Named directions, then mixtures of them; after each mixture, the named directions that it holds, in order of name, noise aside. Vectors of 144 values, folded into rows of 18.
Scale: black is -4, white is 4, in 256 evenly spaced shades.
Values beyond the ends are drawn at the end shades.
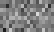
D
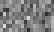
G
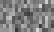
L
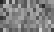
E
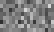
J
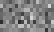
J.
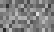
D.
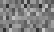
D, L.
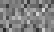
D, L.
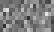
G.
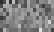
E.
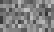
E, J.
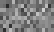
D.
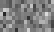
G, L.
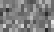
G, J.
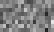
G, J.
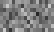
D, L.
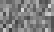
D, G.
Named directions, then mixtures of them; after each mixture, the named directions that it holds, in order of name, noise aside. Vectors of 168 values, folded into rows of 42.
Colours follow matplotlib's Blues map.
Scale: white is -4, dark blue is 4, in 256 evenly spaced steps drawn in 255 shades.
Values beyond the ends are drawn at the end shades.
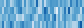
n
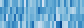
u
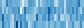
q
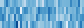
q, u.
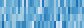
n, q, u.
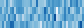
n, u.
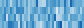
n, u.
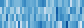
n, q, u.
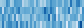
n, q, u.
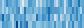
q.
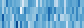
q.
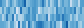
q, u.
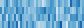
n, q, u.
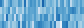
u.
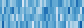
n, q.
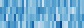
u.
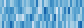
n.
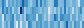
q.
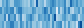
n, u.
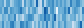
n.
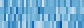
u.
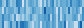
n, q.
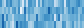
q, u.
